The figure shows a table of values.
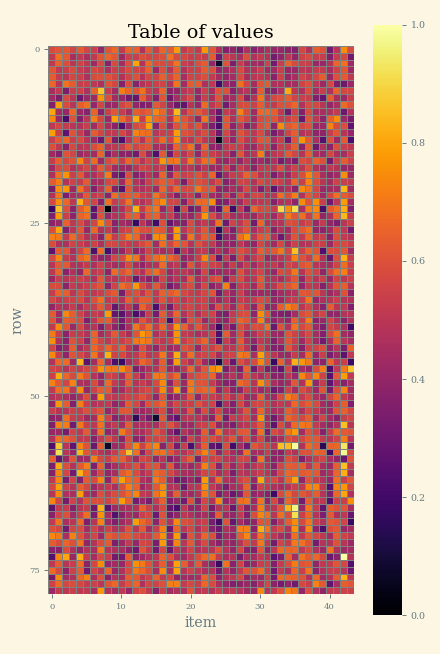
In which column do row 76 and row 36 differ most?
42
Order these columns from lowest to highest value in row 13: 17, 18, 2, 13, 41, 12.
41, 13, 17, 12, 2, 18
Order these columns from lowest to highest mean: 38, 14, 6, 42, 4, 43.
43, 6, 38, 14, 4, 42
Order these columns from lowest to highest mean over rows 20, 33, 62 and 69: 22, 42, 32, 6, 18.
32, 6, 18, 42, 22
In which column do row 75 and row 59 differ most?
18
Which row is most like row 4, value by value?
3
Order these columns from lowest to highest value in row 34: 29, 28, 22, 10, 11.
29, 28, 22, 11, 10
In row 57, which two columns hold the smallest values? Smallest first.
8, 39
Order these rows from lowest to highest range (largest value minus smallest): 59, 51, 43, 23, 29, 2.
43, 59, 51, 29, 2, 23
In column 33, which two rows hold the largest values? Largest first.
23, 57
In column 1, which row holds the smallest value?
59
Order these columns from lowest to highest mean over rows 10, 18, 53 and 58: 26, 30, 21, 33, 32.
32, 33, 26, 21, 30
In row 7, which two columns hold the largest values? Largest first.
7, 30
